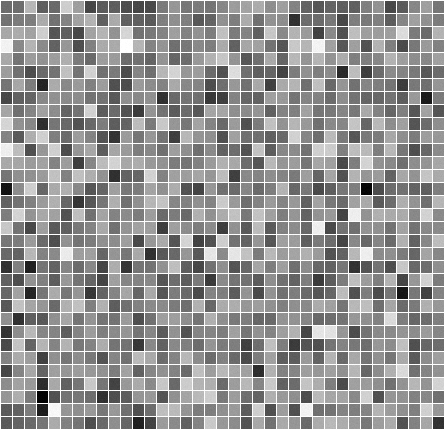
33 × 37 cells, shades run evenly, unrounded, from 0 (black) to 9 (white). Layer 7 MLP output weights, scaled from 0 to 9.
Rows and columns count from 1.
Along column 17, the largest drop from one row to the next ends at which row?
15
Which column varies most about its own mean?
1
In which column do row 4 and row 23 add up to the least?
34
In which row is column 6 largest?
20
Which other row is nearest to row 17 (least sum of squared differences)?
24
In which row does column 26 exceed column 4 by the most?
32
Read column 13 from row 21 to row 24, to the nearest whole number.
4 5 6 5
